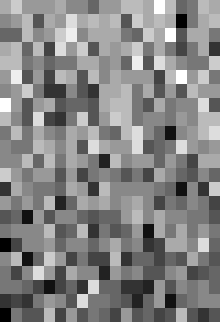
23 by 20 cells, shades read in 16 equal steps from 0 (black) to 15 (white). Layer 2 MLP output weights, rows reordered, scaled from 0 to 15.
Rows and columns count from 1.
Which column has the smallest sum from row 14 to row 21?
14
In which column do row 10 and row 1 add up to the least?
16
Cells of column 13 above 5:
20
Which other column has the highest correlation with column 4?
12
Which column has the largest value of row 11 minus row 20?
10
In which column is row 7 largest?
3
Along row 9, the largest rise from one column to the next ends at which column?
4
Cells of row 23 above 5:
8
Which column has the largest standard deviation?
1
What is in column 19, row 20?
5
